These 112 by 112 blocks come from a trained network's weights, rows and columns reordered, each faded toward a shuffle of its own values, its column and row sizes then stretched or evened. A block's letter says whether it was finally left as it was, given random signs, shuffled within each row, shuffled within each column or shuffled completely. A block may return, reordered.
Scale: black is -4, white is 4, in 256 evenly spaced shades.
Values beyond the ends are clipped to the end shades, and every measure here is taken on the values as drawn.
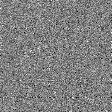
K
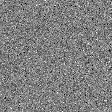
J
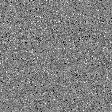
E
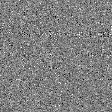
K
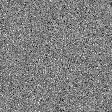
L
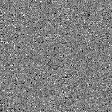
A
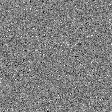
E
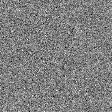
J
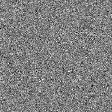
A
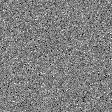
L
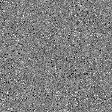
K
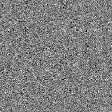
A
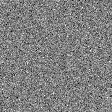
L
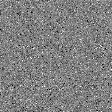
K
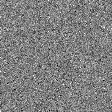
J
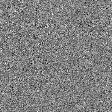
K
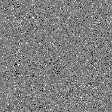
A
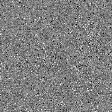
K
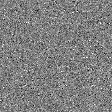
E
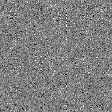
A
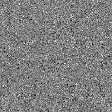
A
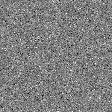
L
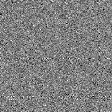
A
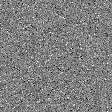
L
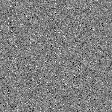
J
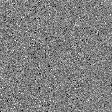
J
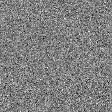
K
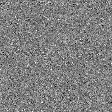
E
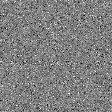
E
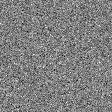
L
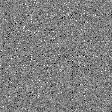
K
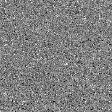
K
